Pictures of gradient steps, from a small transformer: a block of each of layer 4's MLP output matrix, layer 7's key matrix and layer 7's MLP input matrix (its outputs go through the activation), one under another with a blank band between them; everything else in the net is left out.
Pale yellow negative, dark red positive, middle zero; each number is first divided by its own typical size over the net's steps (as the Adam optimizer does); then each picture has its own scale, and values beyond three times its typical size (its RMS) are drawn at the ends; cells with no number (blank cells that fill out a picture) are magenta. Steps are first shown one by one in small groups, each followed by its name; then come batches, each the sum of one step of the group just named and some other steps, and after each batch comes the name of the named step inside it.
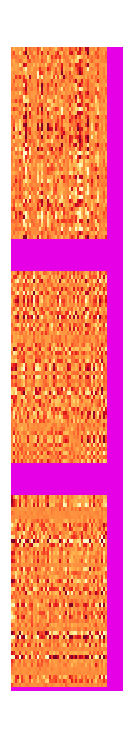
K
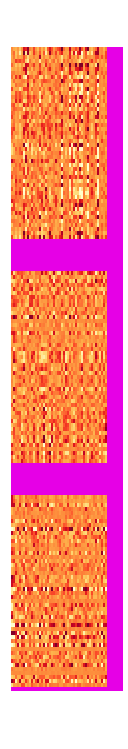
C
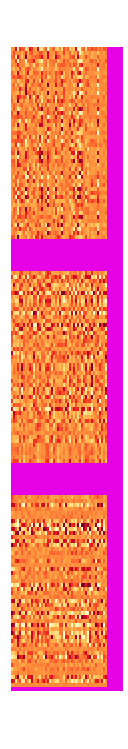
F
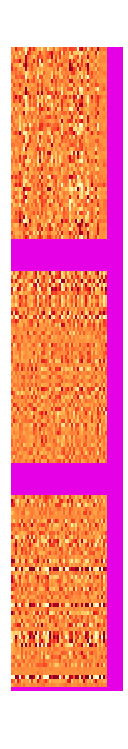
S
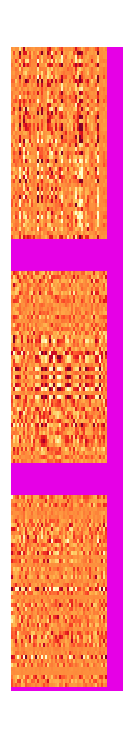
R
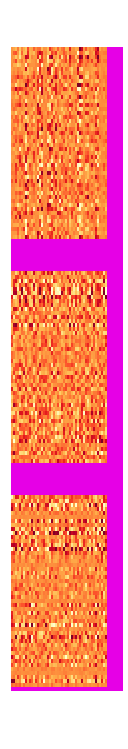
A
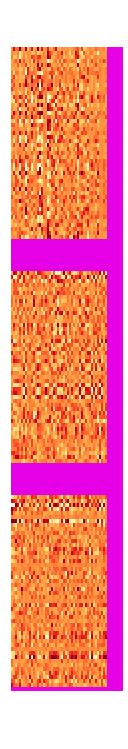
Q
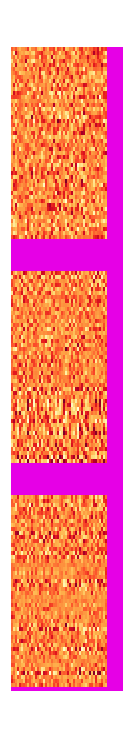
A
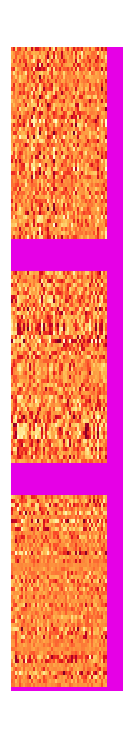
Q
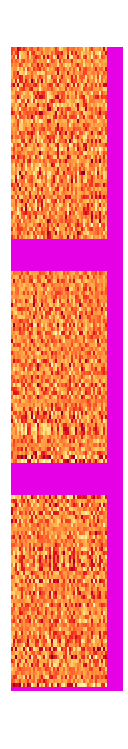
Q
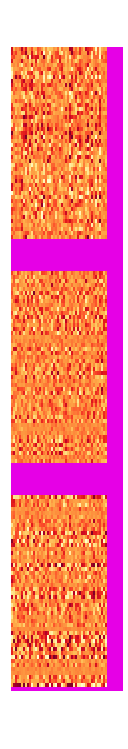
K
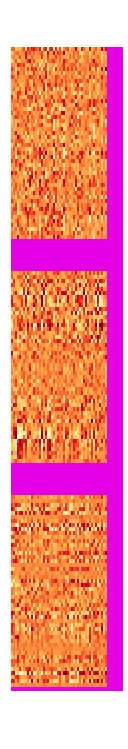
F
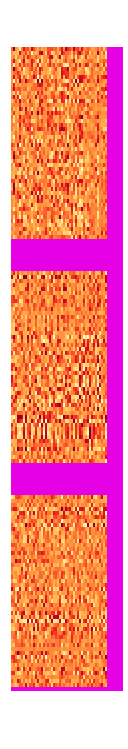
R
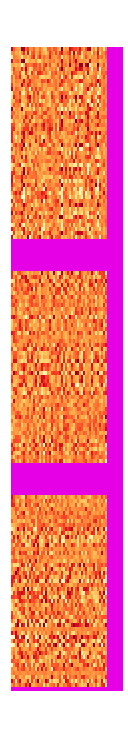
C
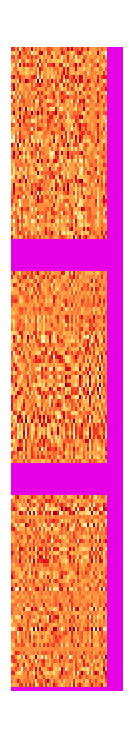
R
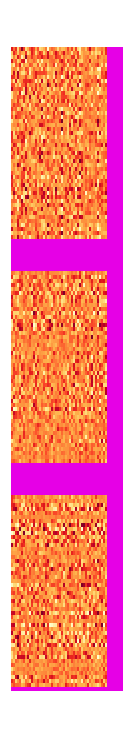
F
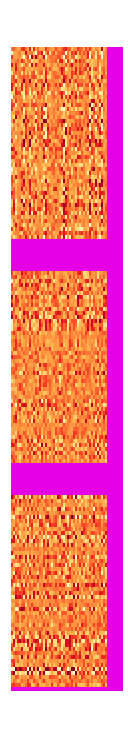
K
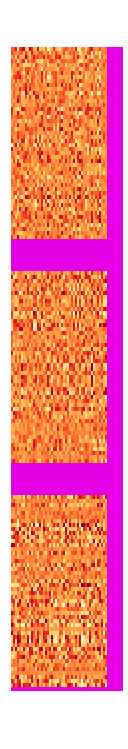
F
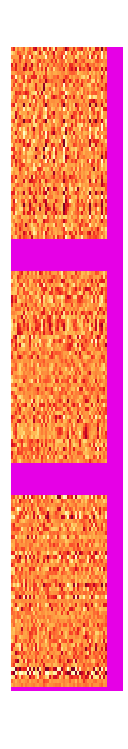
S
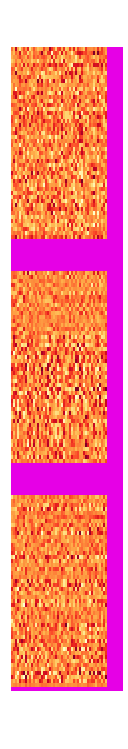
R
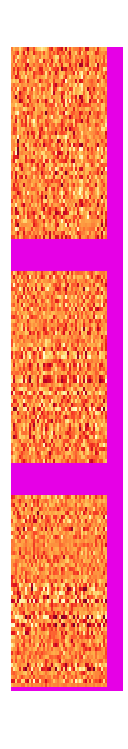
C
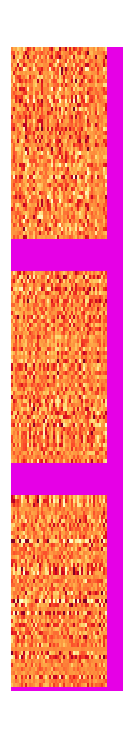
K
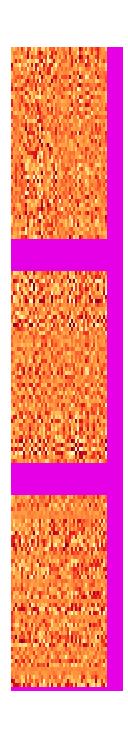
A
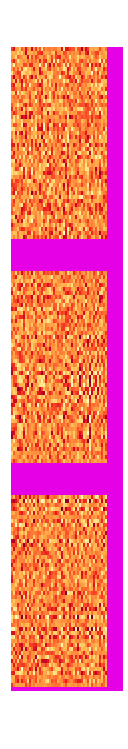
K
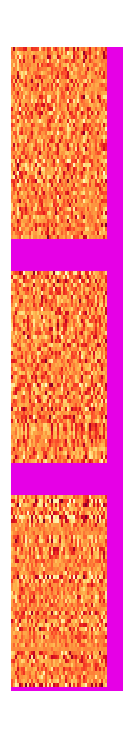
Q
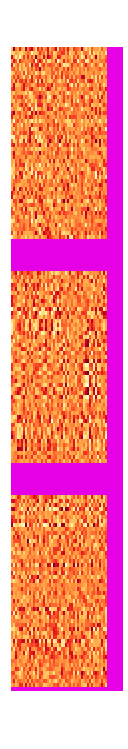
Q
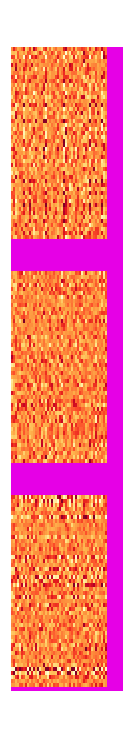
S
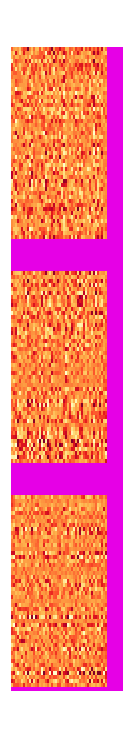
C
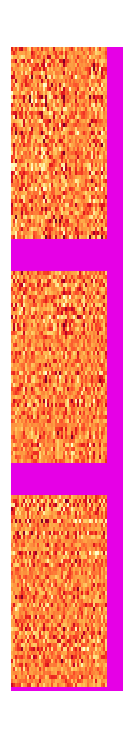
Q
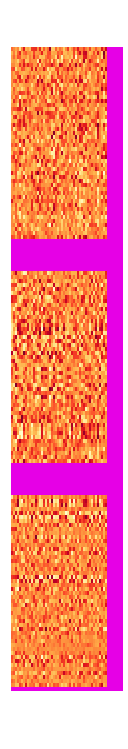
R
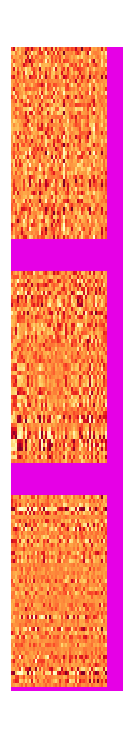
K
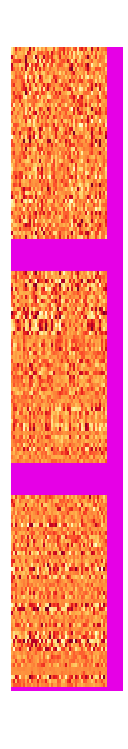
S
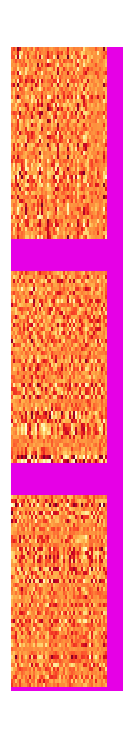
Q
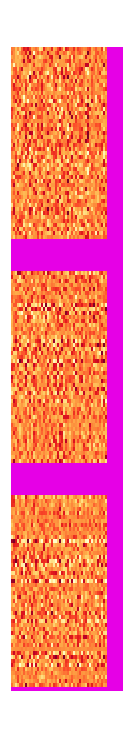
K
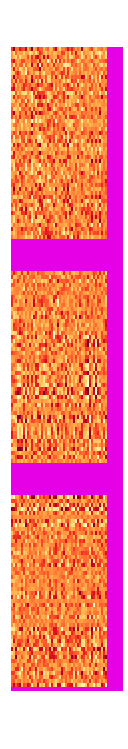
Q
